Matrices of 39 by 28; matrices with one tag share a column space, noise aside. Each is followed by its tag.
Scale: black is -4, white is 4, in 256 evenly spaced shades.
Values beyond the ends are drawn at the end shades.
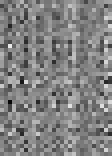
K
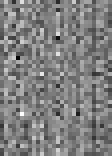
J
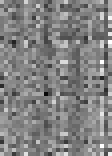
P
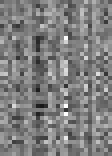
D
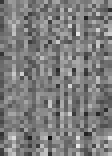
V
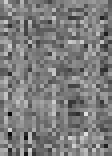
V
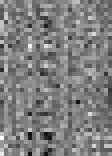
V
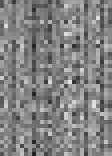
K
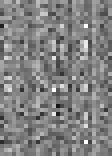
D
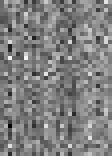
J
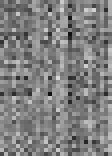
P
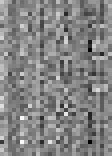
D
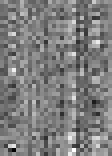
V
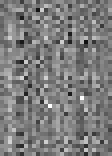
P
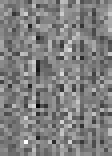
D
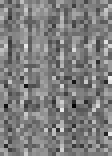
K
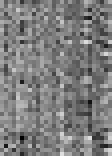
V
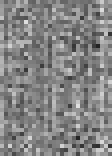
V
